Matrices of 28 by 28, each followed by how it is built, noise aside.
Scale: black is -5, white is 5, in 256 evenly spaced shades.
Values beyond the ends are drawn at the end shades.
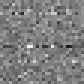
uneven rows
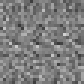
repeating columns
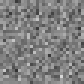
repeating columns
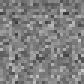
repeating columns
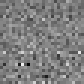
uneven rows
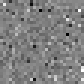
sparse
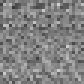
repeating columns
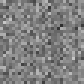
repeating rows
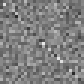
diagonal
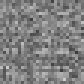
blocks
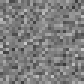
repeating rows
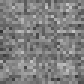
blocks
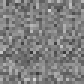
repeating columns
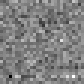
uneven rows
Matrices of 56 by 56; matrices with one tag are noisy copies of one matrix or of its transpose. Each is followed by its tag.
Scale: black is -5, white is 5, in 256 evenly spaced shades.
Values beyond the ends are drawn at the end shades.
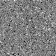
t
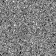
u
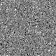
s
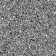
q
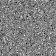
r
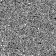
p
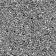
t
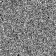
p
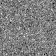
u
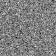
q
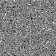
t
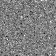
r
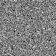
t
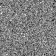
u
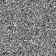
u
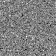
s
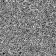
u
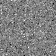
u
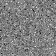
q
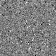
t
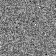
r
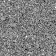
s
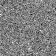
t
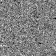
p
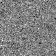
p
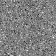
t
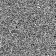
r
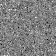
s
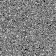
s
